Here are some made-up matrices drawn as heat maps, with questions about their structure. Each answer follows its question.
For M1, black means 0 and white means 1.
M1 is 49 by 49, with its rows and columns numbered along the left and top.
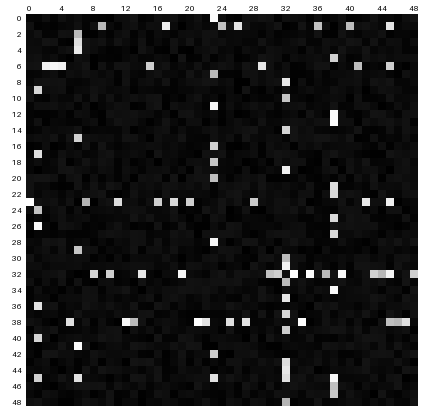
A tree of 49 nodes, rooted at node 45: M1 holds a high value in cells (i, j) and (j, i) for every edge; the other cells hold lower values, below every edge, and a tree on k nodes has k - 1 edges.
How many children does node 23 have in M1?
8
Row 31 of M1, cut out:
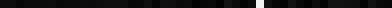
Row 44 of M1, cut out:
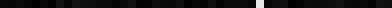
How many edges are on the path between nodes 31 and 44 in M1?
2
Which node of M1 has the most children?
32
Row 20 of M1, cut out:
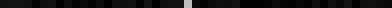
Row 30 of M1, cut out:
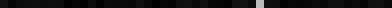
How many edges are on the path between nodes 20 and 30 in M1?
4
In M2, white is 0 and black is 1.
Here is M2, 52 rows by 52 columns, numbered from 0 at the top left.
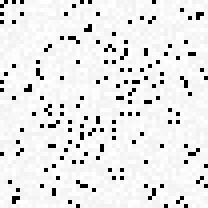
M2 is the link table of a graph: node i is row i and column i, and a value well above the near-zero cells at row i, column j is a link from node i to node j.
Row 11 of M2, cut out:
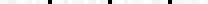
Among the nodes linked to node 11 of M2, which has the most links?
node 12
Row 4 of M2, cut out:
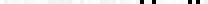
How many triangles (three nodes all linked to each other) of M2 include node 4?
1
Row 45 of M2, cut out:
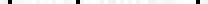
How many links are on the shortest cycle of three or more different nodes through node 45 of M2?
6
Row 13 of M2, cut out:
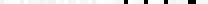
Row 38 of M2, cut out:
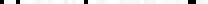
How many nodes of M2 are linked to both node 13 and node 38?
2
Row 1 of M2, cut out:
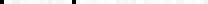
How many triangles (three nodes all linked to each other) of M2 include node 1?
0
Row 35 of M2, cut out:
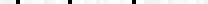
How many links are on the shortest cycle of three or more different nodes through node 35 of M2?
6
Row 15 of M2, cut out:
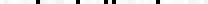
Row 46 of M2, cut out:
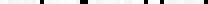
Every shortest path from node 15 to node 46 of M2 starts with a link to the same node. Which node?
node 19
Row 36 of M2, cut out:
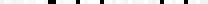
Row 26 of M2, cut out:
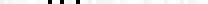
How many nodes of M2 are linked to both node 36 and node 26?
2
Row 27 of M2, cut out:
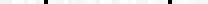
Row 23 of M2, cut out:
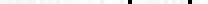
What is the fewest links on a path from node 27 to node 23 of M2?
5
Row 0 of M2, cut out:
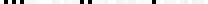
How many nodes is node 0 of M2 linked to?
6
